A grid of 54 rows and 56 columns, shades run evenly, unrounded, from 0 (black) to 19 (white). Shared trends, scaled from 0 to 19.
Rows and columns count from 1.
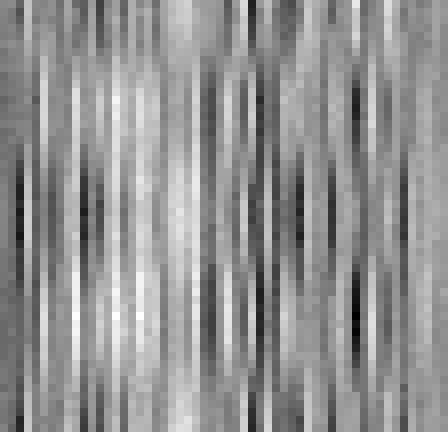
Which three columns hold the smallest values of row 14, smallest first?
45, 33, 27
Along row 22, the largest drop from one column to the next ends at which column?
11
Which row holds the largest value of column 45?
1
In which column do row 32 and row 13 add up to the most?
15
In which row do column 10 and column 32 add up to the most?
40
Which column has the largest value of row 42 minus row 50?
32
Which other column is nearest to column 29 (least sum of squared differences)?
20
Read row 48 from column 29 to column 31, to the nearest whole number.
11 11 12
